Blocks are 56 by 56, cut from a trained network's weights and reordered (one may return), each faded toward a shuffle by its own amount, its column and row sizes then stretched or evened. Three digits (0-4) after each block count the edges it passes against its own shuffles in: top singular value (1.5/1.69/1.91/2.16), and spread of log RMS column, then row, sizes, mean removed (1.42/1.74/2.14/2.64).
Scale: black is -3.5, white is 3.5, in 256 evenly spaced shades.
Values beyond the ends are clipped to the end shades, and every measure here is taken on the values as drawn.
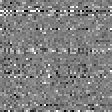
3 0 4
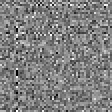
3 1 2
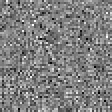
2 0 1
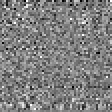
2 1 3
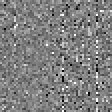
1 3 0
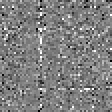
1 3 1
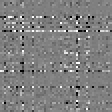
1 3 4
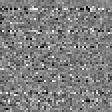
1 0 4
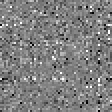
1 3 1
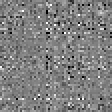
0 4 4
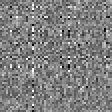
4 3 2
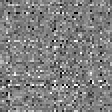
3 3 3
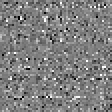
0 1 3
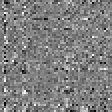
2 3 3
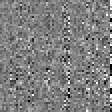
2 4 0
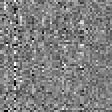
3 3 1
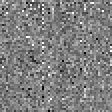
0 2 1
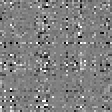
1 4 4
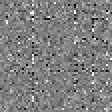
1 2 3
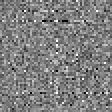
1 1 2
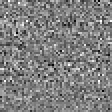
1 0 3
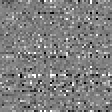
2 2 4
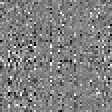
2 4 2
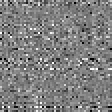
4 0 4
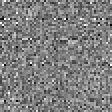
1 1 2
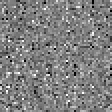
0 2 0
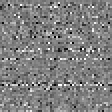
2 0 4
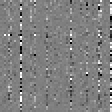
3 4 0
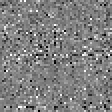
1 2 2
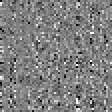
2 4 0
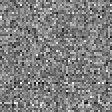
0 1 1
